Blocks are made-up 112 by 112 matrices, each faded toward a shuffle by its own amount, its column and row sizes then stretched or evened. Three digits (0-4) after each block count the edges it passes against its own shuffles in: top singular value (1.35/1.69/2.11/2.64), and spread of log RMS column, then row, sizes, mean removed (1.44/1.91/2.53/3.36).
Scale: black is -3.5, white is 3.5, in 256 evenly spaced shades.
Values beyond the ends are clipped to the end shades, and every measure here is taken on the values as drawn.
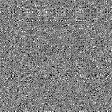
3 0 2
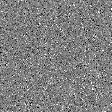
1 1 0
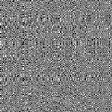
4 3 2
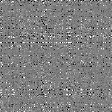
2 3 4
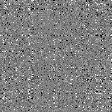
2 3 3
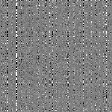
4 4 2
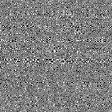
3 1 3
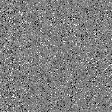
1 2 0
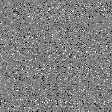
2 1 2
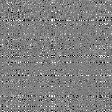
4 3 4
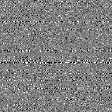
3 1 4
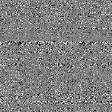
2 2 4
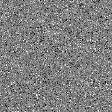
1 1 1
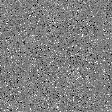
0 2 0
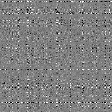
4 3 4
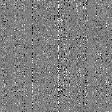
2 4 2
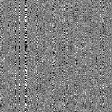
4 4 0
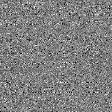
1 1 3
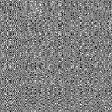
4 3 0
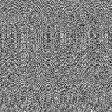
4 0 2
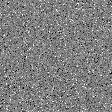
0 0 0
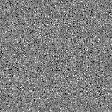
3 0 1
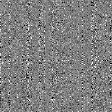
2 4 2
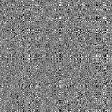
4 3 3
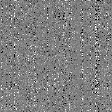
1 4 1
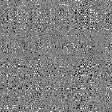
3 3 4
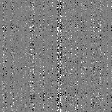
2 4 2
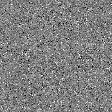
1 1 0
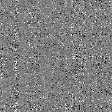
1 3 2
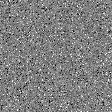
0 1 0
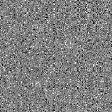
3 2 0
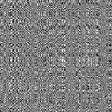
4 4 1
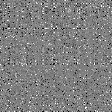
3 1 2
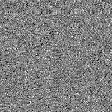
3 0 0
